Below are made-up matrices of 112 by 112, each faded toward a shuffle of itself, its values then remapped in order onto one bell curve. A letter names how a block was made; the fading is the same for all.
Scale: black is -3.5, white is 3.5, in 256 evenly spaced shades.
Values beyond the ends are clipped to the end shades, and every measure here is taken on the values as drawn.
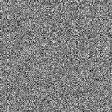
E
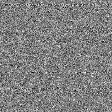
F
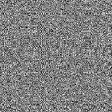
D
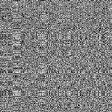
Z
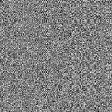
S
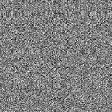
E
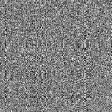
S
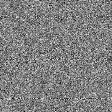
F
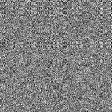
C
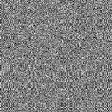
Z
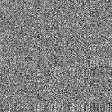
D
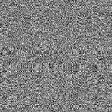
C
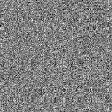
E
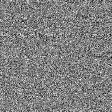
F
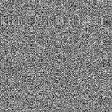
E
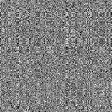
Z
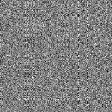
S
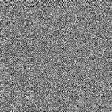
E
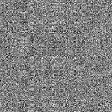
D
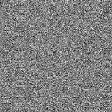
E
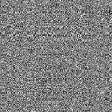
C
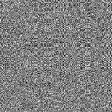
Z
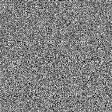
F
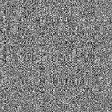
D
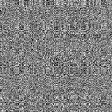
Z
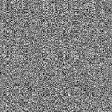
D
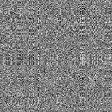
S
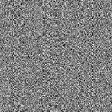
S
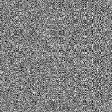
S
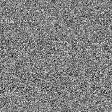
F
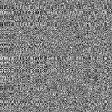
Z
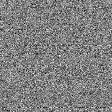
F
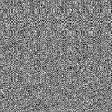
Z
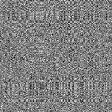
Z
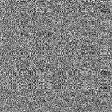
C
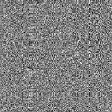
S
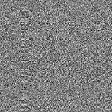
C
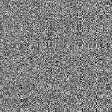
S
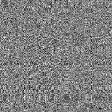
S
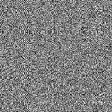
D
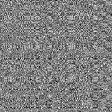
C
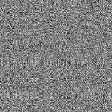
D
